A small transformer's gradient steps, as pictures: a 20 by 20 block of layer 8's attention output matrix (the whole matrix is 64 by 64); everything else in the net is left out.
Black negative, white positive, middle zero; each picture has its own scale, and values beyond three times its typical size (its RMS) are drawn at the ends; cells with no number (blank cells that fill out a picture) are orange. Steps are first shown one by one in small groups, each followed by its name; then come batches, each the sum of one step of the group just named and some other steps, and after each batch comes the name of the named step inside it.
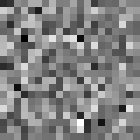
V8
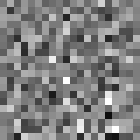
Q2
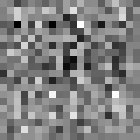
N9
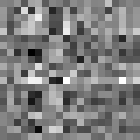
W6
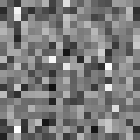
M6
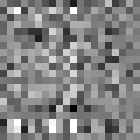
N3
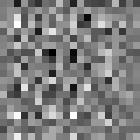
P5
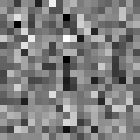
N9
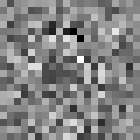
V8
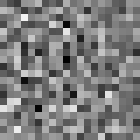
Q2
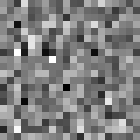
Q2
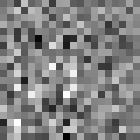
N3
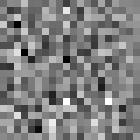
Q2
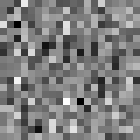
Q2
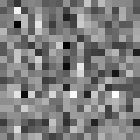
N9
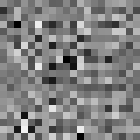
N9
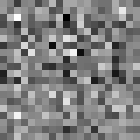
N9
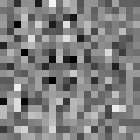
N9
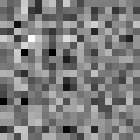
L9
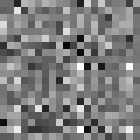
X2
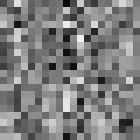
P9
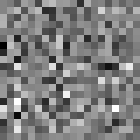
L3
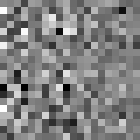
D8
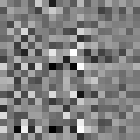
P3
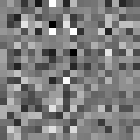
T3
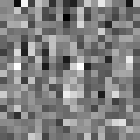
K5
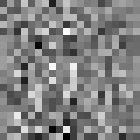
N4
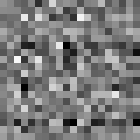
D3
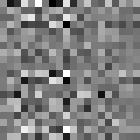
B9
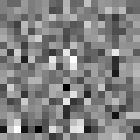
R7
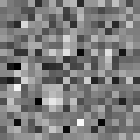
T3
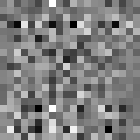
T3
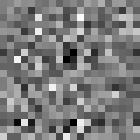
D3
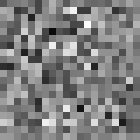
P9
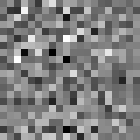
L9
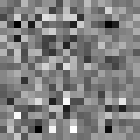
R7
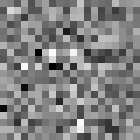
P3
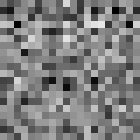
L9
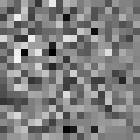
L9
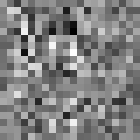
K5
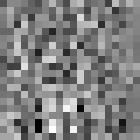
P9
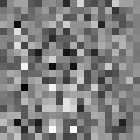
P9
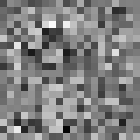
P9
